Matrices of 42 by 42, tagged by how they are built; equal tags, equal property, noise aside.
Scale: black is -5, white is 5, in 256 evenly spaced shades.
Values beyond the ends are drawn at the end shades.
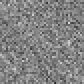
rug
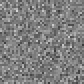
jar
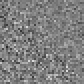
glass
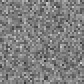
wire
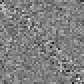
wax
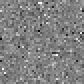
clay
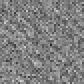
rug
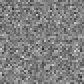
wire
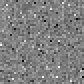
clay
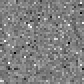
clay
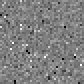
clay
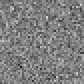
jar
